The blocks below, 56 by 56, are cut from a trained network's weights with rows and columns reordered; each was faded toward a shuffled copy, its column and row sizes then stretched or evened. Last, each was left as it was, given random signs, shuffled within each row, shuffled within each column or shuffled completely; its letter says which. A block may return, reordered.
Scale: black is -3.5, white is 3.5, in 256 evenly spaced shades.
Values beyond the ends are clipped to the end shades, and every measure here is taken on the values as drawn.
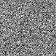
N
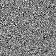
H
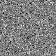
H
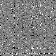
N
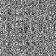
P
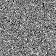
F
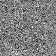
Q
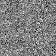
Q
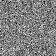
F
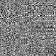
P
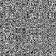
P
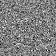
H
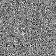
H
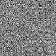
P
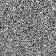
H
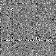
N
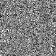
Q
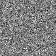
F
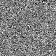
F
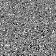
H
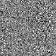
N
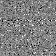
H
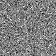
F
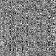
P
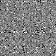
N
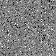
Q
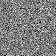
N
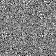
H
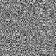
P
